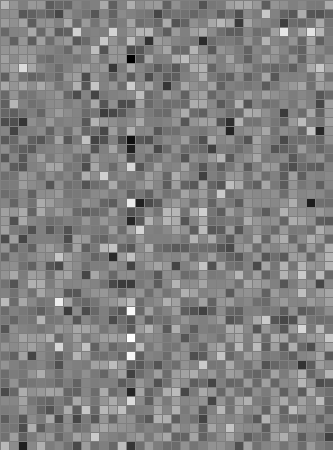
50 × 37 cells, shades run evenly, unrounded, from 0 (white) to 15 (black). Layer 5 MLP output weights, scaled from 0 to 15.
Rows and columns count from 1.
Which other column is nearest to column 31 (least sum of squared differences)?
18
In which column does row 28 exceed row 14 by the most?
34
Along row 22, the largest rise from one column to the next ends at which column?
26
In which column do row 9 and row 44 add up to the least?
23
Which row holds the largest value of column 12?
13
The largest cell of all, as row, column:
7, 15
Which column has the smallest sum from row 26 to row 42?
37
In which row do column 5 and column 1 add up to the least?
50
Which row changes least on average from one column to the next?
22
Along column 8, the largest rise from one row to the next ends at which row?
35
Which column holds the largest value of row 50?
3
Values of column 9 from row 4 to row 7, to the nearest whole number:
3 10 6 8
